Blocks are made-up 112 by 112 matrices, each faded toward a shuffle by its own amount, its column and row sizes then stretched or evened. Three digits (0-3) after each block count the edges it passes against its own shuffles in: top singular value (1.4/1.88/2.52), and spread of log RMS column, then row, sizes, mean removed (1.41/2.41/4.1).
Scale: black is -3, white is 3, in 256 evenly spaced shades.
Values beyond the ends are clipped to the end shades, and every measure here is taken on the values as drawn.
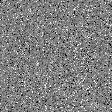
0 1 0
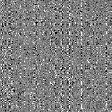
3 2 1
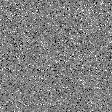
0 0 1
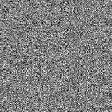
2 1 0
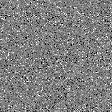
2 0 1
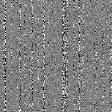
1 3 0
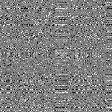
3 0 2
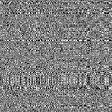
3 1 2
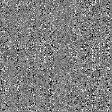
1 2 1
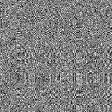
3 1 1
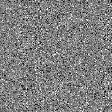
1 1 0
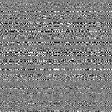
3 0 3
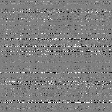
2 1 3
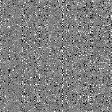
2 2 1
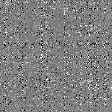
1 2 2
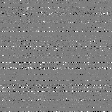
2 1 3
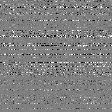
1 1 3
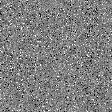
0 1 0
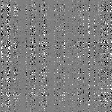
1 3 2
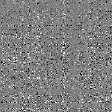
0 2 2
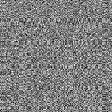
3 0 1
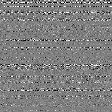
3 0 3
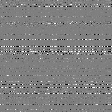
3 0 3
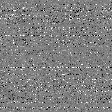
1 0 2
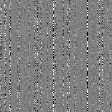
2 3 0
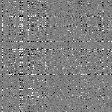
3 2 2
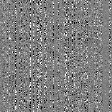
0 3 1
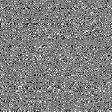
2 0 2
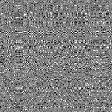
3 0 2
